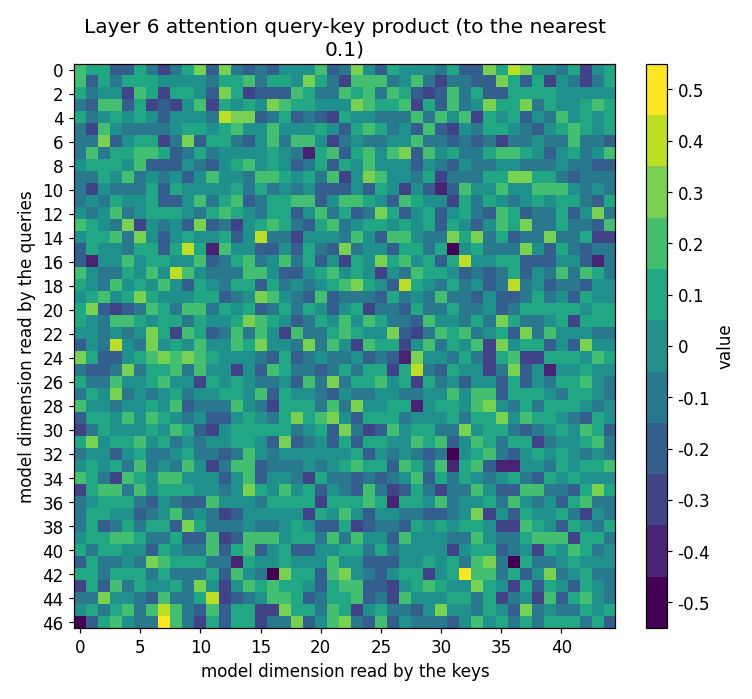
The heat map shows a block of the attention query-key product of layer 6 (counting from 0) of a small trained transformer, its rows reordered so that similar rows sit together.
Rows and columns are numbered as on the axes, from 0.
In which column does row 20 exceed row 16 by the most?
1
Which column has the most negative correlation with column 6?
2
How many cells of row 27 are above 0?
15
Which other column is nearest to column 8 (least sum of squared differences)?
40
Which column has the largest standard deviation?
36
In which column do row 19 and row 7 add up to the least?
19
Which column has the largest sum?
14
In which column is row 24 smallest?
27
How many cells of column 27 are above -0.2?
39
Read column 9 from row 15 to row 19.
0.4 0 0.2 -0.2 0
